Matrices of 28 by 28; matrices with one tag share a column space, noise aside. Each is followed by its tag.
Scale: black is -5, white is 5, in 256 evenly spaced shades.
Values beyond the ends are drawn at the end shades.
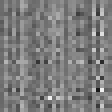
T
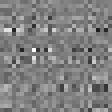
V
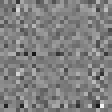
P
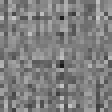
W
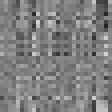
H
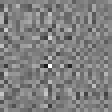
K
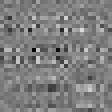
V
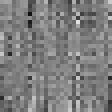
H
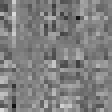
W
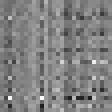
T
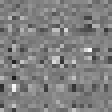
V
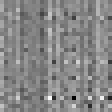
T
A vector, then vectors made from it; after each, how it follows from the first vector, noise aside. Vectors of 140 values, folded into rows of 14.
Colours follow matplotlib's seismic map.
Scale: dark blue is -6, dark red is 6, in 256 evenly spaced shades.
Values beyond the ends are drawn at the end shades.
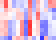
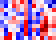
negated, scaled up.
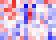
reversed, negated.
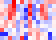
reversed, negated.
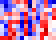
negated, scaled up.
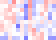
reversed, negated, shrunk.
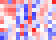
reversed, negated.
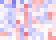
reversed, shrunk.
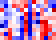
negated, scaled up.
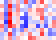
wrapped around.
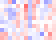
reversed, shrunk.
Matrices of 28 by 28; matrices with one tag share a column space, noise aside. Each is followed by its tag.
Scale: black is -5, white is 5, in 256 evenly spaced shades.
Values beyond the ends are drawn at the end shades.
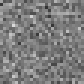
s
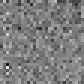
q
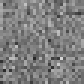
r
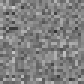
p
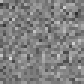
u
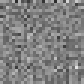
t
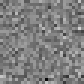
p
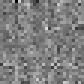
q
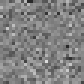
s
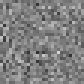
u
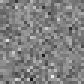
p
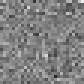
s
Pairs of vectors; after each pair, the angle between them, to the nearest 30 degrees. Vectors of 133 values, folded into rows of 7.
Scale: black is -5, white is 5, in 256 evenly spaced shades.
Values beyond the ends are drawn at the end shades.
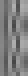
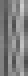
30 degrees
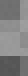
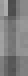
60 degrees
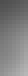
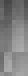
30 degrees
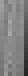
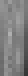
30 degrees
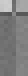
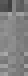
150 degrees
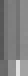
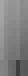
150 degrees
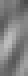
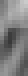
150 degrees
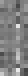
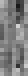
60 degrees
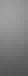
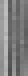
90 degrees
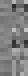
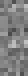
150 degrees
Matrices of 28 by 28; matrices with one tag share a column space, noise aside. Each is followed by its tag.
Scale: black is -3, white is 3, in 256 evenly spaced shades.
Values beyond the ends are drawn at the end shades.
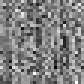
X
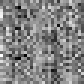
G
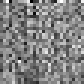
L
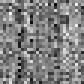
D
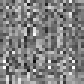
X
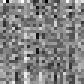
L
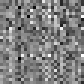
G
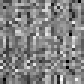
X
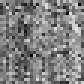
D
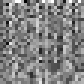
L
